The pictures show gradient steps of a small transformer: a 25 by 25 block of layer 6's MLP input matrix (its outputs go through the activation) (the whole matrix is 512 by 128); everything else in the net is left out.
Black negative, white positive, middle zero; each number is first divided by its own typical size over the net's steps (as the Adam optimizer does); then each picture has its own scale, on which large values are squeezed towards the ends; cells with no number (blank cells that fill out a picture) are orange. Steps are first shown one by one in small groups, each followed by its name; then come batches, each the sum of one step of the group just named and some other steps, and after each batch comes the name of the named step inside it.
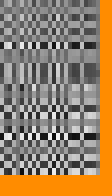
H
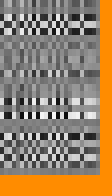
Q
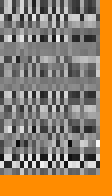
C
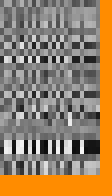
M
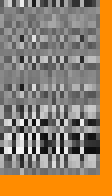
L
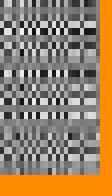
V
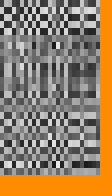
H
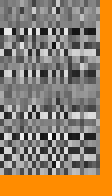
H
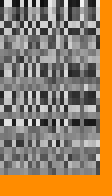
C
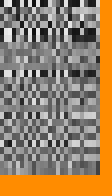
V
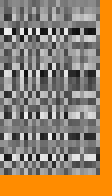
Q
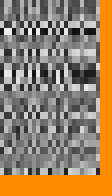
V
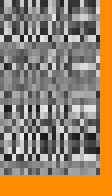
L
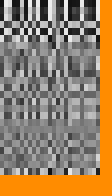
V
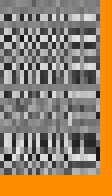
M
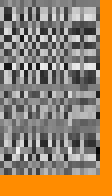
M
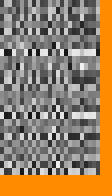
H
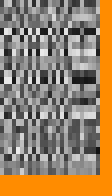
L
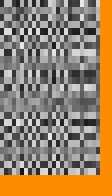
H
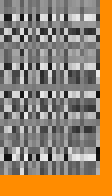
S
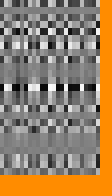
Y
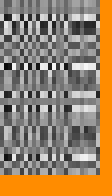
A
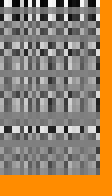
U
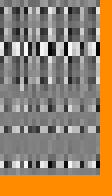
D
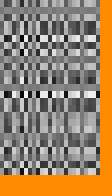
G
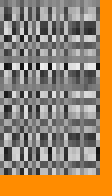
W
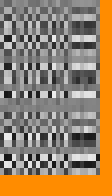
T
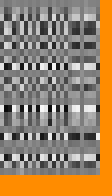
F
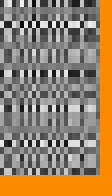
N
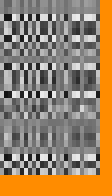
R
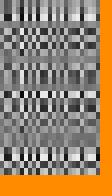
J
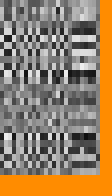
T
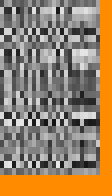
J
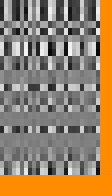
D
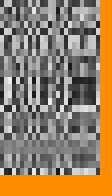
Y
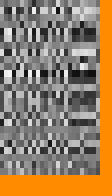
N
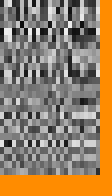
N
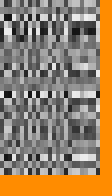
A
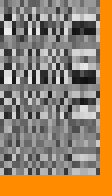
A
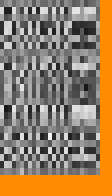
F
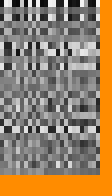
U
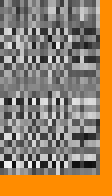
T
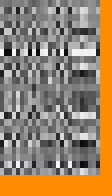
D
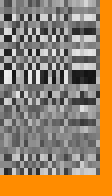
R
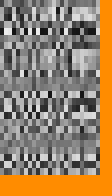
J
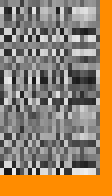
G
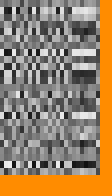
G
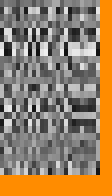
D
